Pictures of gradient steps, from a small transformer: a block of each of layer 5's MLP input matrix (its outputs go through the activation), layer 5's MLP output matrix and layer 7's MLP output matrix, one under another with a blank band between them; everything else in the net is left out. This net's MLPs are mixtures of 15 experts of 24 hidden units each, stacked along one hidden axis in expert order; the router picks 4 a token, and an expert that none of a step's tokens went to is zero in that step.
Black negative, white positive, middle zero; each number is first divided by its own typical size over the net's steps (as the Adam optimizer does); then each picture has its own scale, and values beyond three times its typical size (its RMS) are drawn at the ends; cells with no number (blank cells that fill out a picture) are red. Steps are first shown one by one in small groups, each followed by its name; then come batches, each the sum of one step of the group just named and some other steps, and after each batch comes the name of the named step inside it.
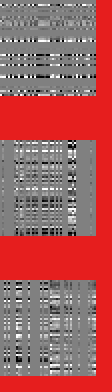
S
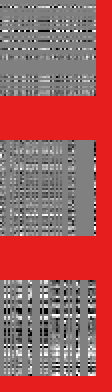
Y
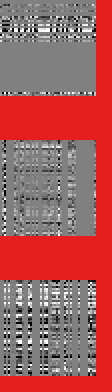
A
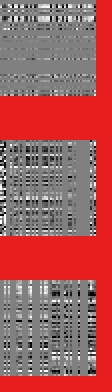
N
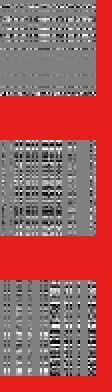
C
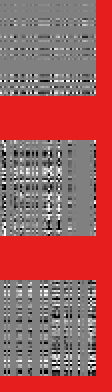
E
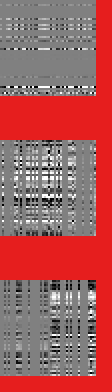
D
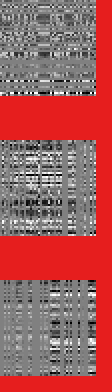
D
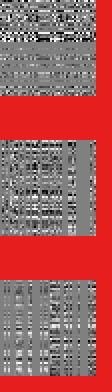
C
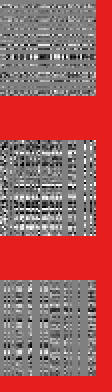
N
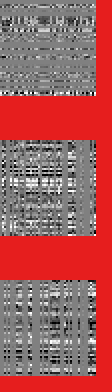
A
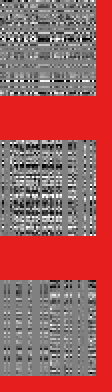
D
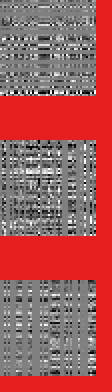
E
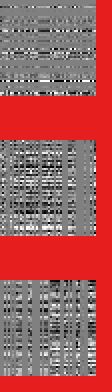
Y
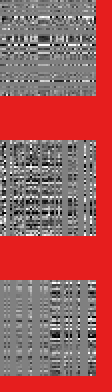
N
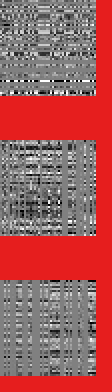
A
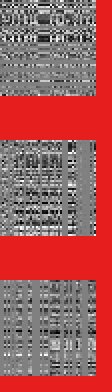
Y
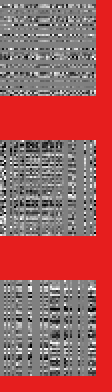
N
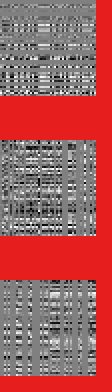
A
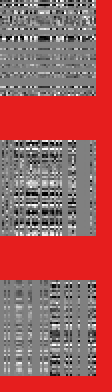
C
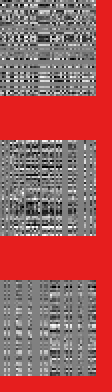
C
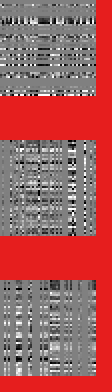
S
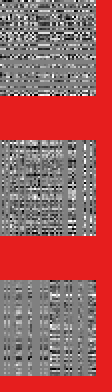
S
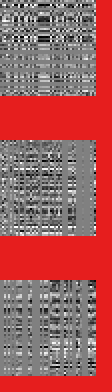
Y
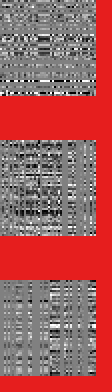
C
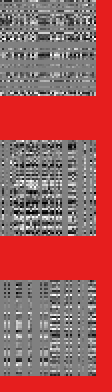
S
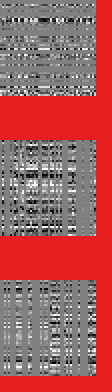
S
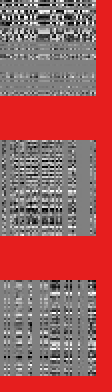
A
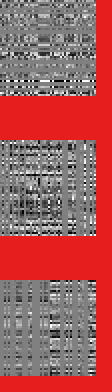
D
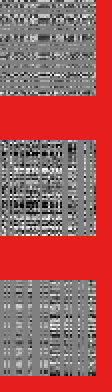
E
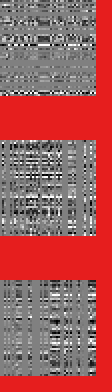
D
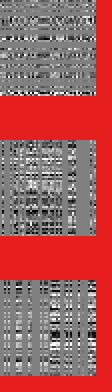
S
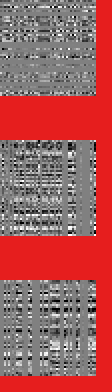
Y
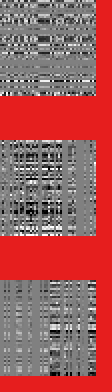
C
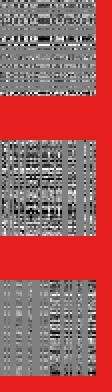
E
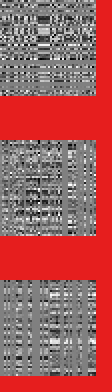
A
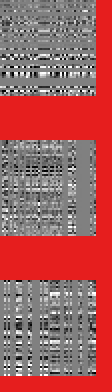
A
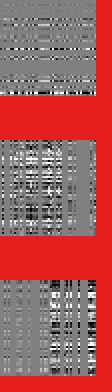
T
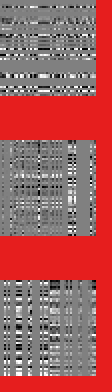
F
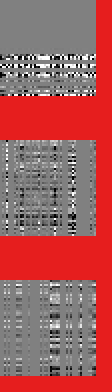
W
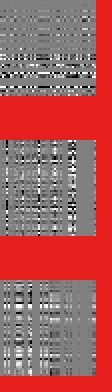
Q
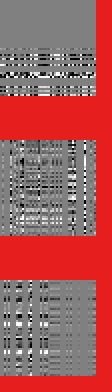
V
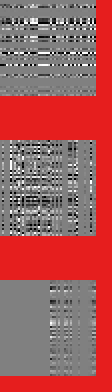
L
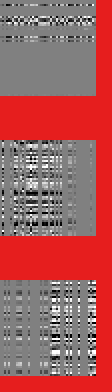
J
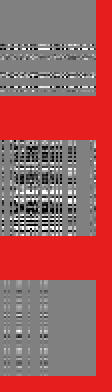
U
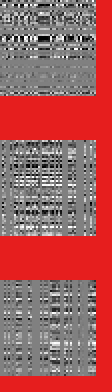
F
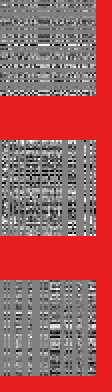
W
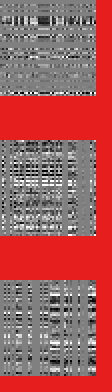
L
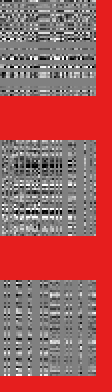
V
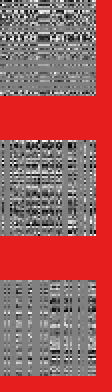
L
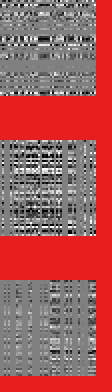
U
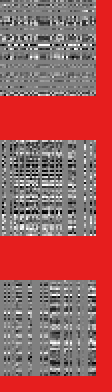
V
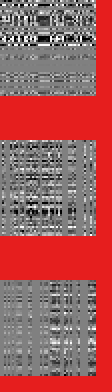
U
